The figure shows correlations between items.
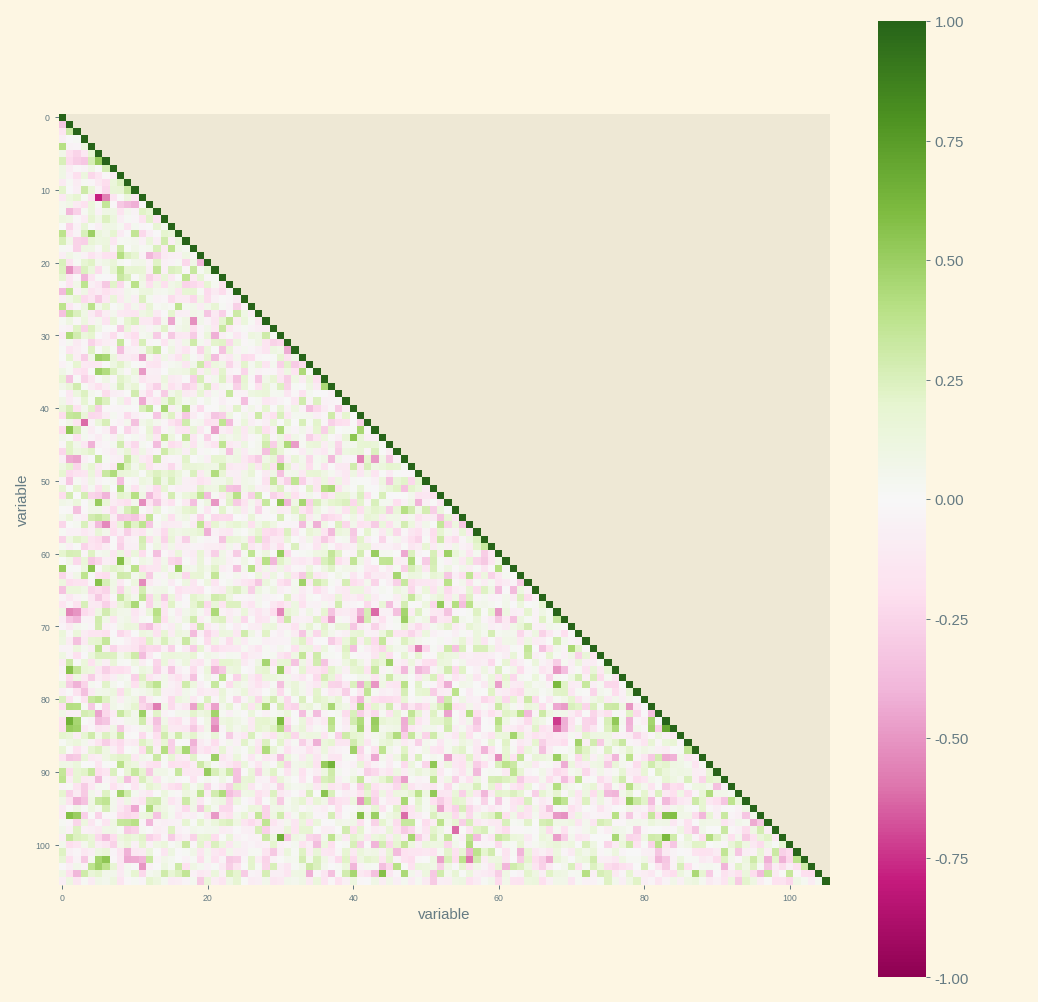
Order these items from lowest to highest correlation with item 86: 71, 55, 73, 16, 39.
39, 16, 55, 73, 71
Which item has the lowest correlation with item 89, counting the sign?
69
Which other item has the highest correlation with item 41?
96
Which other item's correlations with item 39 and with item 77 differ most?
11
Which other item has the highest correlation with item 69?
47
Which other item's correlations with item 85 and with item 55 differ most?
8
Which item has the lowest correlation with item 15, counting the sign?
28
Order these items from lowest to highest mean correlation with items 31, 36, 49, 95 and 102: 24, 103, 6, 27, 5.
24, 27, 5, 103, 6
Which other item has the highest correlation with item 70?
73
